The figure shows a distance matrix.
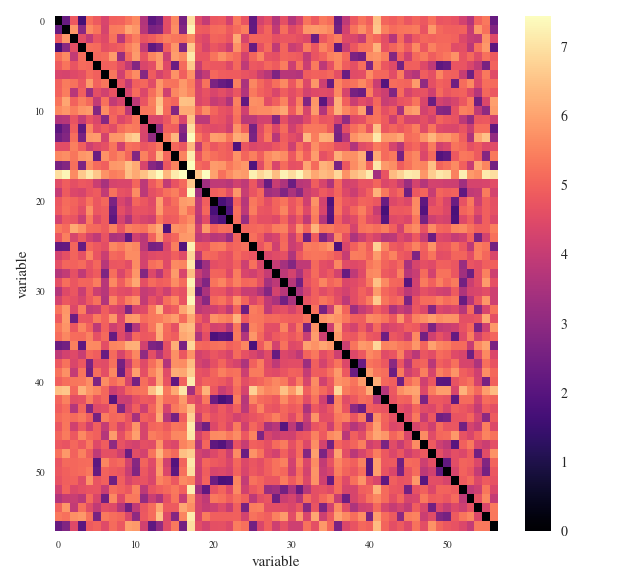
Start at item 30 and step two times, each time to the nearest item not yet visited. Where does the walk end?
27
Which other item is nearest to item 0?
3
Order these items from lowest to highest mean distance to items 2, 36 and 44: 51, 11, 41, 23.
11, 51, 23, 41
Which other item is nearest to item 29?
45
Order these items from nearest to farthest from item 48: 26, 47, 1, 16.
47, 26, 1, 16
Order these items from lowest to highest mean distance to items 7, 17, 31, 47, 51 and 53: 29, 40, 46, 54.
54, 29, 40, 46
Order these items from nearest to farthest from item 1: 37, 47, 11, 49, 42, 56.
56, 11, 37, 47, 49, 42
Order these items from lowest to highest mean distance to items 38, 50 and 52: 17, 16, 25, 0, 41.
0, 25, 16, 41, 17
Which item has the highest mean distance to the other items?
17
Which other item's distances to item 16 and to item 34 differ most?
9
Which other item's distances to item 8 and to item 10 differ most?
39
